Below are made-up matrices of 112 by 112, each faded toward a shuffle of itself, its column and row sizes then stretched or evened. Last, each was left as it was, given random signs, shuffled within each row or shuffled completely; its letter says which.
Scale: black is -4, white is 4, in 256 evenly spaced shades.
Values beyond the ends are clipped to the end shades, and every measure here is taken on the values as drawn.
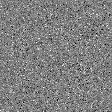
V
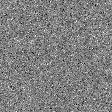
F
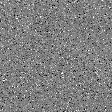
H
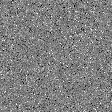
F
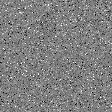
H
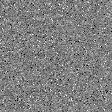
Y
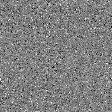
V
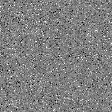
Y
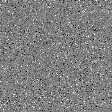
H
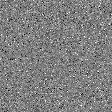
H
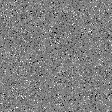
Y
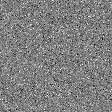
F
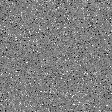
H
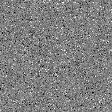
V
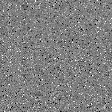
Y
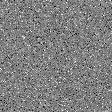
F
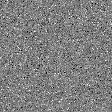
H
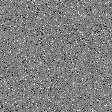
H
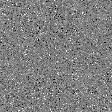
V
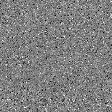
Y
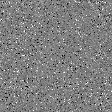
V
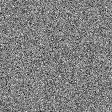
F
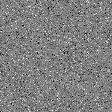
F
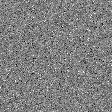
F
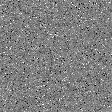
F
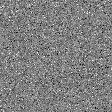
F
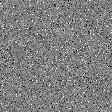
H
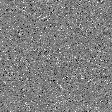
H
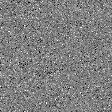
V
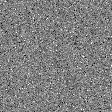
F
